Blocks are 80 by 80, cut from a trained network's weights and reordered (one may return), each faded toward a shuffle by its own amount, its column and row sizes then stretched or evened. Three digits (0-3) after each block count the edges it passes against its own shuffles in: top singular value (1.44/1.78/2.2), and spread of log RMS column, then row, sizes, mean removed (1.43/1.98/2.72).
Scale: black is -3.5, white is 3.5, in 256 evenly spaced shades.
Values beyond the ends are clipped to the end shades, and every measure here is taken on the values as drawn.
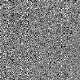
1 3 1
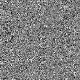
0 2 0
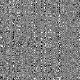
2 3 2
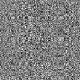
3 2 1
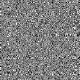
2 2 2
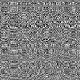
3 0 3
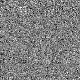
1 0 2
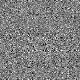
1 1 2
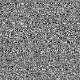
1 0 3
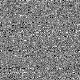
0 0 3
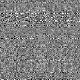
2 0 3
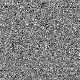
0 0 2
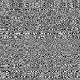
2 0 3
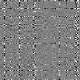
3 3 3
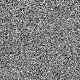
0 0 1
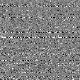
1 1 3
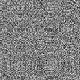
3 0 0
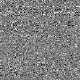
0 2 3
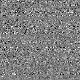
0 0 3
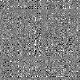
0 3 3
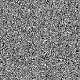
1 1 0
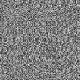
3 1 0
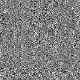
1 2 2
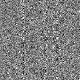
1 2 0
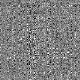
1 3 2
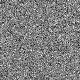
0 0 0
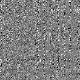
0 3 2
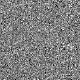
0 2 1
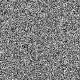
0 1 0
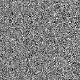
1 2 0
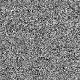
0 0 2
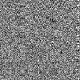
2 1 0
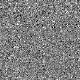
0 1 2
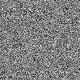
1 0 1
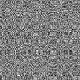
3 0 2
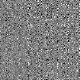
0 3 2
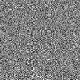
3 1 2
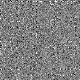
0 2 2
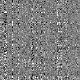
2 3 2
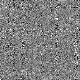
0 2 2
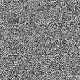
2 0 1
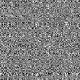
3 1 3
